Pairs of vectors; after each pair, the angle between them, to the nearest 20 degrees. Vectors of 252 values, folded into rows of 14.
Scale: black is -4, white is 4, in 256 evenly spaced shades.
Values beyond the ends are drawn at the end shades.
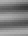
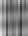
60 degrees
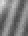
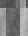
100 degrees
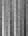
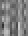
80 degrees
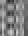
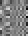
80 degrees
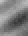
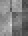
80 degrees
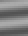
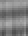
20 degrees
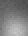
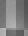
80 degrees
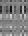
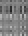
20 degrees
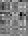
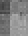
60 degrees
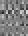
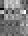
120 degrees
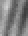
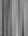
120 degrees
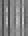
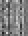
40 degrees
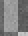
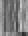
140 degrees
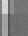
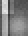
40 degrees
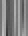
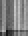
40 degrees
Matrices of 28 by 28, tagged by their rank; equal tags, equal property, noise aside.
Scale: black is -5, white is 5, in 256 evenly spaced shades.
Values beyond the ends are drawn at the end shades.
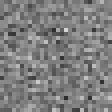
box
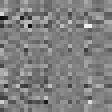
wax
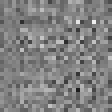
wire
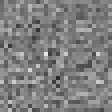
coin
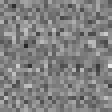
coin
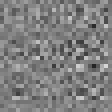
wax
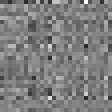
wax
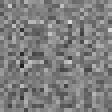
coin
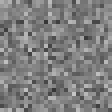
coin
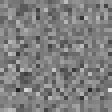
coin
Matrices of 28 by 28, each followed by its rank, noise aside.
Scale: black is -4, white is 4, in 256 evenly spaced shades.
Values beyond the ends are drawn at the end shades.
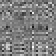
three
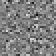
six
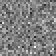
eight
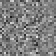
four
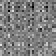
four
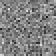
eight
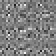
four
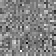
six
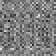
four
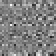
three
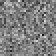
eight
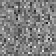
six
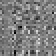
four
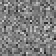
six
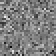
eight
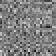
four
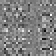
three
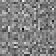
six
